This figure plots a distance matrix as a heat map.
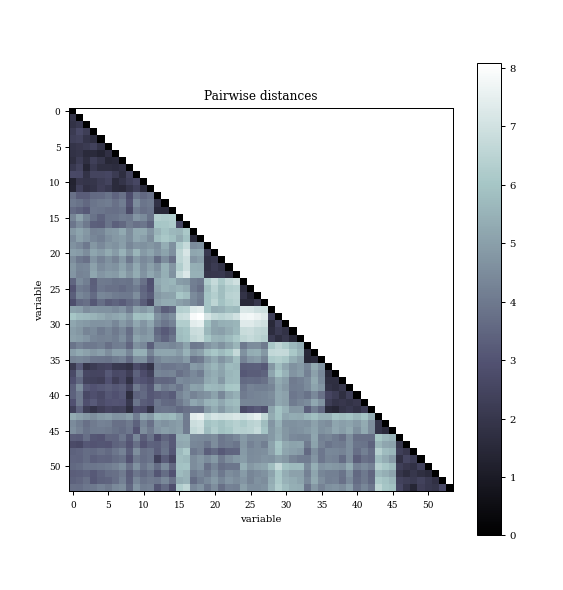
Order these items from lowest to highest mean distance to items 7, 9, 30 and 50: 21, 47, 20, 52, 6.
6, 47, 52, 21, 20
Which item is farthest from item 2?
29
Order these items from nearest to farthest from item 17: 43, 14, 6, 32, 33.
33, 6, 14, 32, 43
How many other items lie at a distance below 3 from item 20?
4
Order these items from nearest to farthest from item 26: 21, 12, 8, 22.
8, 12, 21, 22
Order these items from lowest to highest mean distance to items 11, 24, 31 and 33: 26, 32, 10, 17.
10, 26, 32, 17
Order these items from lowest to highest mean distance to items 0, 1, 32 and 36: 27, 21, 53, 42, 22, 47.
42, 47, 27, 53, 21, 22
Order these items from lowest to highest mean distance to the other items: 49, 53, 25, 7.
7, 49, 53, 25
